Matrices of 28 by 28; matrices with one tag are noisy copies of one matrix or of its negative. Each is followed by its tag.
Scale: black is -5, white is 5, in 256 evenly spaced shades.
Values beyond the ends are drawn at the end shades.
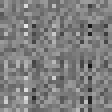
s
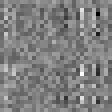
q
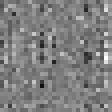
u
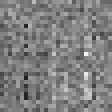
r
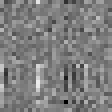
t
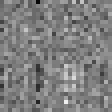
t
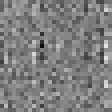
u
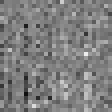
r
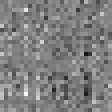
r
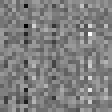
s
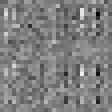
q
